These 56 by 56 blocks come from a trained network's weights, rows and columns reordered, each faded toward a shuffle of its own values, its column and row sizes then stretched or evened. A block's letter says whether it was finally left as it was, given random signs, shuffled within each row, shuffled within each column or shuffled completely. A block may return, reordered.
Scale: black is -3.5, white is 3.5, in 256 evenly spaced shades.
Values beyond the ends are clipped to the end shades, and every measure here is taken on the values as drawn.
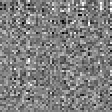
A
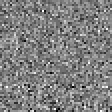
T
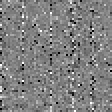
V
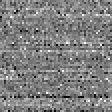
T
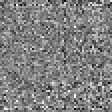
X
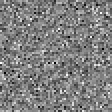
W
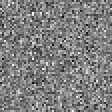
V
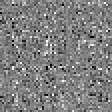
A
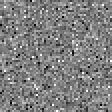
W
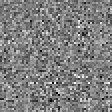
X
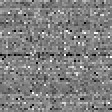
T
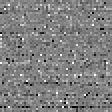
T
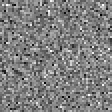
W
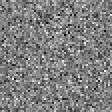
W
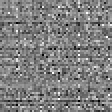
A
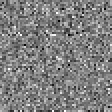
T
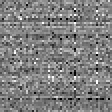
A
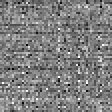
A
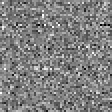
T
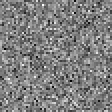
W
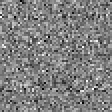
T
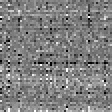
A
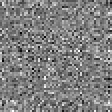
A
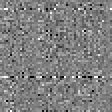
A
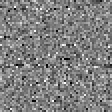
T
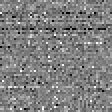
T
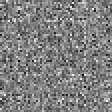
X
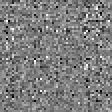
X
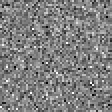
W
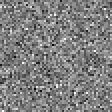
W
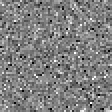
W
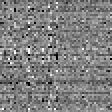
A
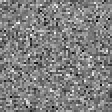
W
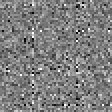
X
